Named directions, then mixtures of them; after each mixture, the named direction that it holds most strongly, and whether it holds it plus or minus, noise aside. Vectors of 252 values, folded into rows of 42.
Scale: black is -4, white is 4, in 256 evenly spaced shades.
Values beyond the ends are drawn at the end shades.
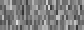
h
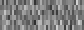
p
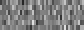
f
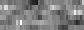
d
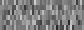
p, minus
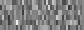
h, plus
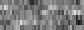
d, plus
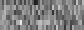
p, plus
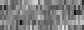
d, minus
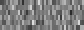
f, plus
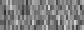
h, plus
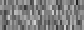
p, minus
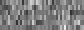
f, plus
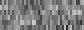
p, minus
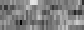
d, minus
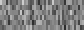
f, minus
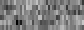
d, minus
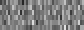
f, plus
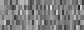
f, minus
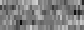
d, minus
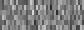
p, plus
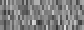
p, minus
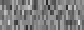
h, minus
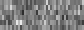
h, plus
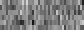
f, minus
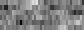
d, minus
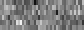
d, plus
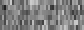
h, plus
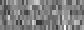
f, plus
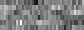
d, plus
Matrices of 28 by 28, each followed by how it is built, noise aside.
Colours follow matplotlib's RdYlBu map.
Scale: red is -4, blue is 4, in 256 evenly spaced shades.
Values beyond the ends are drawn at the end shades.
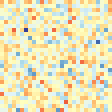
repeating columns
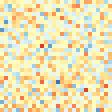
repeating columns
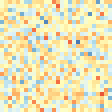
noise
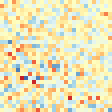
lower triangular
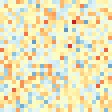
noise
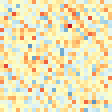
Toeplitz
